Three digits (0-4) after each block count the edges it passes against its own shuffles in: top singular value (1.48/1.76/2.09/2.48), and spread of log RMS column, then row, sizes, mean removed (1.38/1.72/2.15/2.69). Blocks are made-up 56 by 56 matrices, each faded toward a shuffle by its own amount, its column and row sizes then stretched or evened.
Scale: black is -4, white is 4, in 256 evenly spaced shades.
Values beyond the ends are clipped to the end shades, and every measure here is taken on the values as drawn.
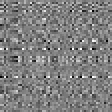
4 2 4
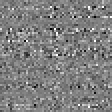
0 1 4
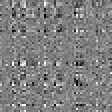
4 4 3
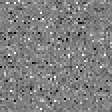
1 0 2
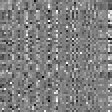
4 4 0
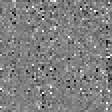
0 3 1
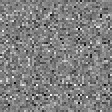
2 0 2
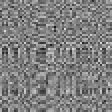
4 0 3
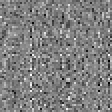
3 3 1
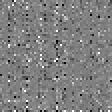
2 3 2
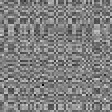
4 0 4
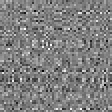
4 0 3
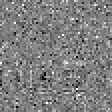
2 1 0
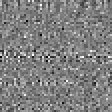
3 0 3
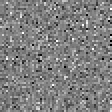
1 2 0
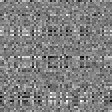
4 1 4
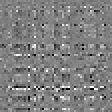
4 3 4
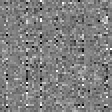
3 3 1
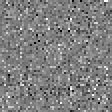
1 1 1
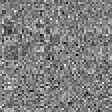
3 1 0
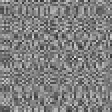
4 1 3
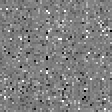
0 1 1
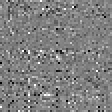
2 2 3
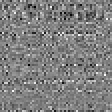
3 0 4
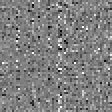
1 4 0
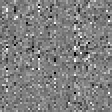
0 3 1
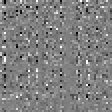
2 4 3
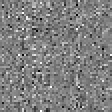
2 3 1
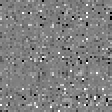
1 2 2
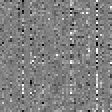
2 4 1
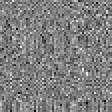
3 1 0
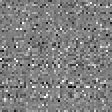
3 0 3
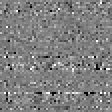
1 1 4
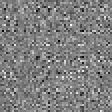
3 2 3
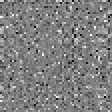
2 1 0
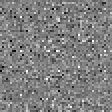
0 1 3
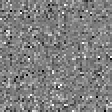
0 2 2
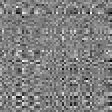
4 3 4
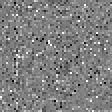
1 0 0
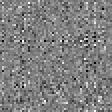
2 3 1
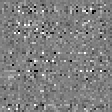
2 2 3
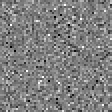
2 1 0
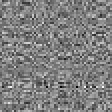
3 0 4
